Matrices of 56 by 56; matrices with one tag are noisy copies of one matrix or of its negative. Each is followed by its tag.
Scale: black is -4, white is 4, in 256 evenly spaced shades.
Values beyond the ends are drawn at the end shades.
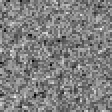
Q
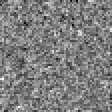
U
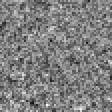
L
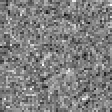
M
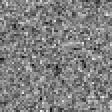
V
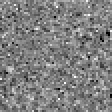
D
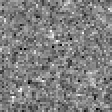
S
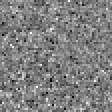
L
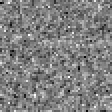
Q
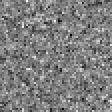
V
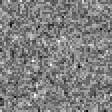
Q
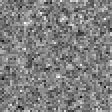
U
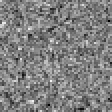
L
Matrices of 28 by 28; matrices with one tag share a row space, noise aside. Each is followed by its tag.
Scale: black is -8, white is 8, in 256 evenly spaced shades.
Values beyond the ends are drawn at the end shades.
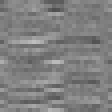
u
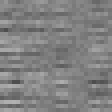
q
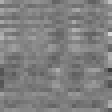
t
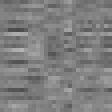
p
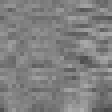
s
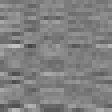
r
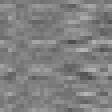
s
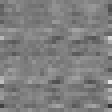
t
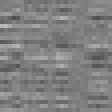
q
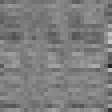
t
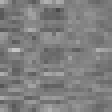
r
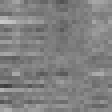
q
